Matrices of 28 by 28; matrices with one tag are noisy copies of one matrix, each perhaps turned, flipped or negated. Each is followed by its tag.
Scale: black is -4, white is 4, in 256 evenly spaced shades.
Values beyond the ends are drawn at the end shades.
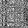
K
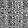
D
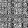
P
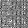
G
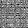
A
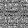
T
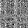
P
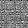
A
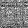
K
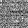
T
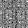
T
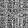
D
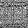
K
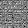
A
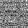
T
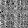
P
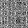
G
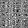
D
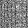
G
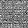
A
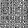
A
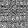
D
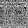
K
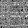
T
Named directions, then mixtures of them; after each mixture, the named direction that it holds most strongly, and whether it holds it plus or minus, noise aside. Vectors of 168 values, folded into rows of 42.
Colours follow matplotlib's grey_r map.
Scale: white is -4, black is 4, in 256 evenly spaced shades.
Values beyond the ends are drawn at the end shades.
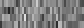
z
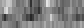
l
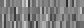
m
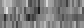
l, plus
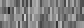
z, plus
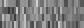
z, plus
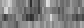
l, plus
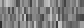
z, plus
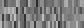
z, minus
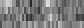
l, plus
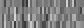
m, minus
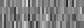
m, plus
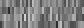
z, plus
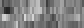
l, minus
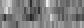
l, plus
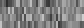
z, minus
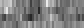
l, plus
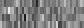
z, minus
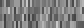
m, plus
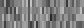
m, plus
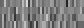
m, plus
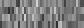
z, plus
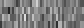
z, plus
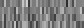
m, plus
